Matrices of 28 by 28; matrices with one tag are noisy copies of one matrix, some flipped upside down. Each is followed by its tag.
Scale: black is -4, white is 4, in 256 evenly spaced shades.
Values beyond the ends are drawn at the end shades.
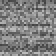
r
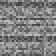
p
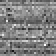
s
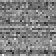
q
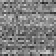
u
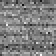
r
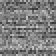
q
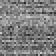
u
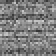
p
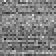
u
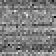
r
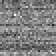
r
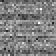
p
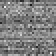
s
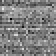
q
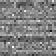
p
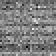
r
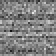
p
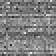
s
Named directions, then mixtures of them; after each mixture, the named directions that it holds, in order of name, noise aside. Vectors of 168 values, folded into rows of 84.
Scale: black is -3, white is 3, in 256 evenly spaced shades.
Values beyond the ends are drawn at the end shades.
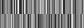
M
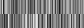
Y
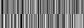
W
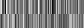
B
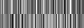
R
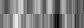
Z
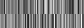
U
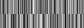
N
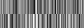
R, Y.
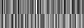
R, U, W.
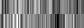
B, W, Z.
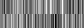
M, U, Z.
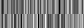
M, W, Y.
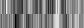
B, Z.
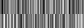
U, W.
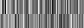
B.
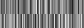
U, W.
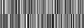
U, W, Y.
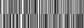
W.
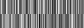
B, M, W.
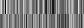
B, U.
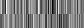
B.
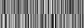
B, U.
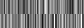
U.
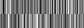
B, N, Y.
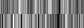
W, Y, Z.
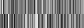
Y.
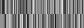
M, N, U.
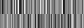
M.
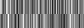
B, Y.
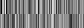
B.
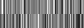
M, W, Y.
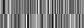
B, U, Y.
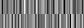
M, R, W.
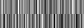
R, U, W.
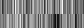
M, N, Z.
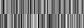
M, W, Y.
